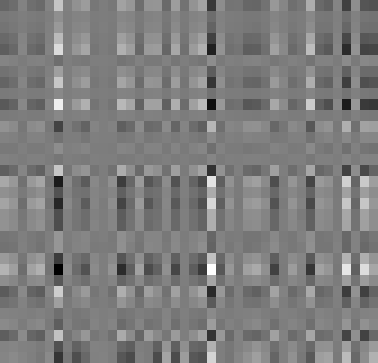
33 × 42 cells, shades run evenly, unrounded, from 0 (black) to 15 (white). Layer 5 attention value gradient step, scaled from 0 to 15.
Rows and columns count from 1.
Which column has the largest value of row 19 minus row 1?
24
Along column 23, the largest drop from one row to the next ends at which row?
17
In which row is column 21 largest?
33
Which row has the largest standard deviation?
25
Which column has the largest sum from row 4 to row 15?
7
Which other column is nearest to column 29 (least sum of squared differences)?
36
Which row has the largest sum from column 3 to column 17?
10
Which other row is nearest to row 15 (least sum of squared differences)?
13
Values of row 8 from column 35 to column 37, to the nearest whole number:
10 6 6
